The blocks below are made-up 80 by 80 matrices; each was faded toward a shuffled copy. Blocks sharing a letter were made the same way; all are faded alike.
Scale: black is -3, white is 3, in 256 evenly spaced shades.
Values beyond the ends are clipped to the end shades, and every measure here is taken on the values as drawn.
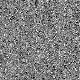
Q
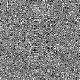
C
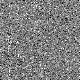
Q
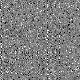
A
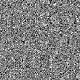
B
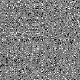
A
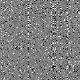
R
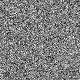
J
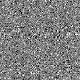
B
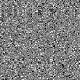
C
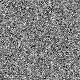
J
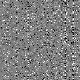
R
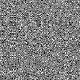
C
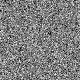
J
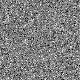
Q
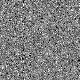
Q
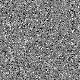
Q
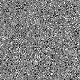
B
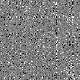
A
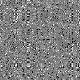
R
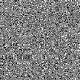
C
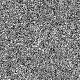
J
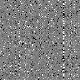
R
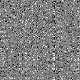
A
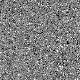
Q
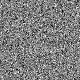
J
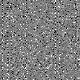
A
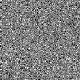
C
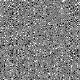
A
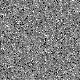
Q
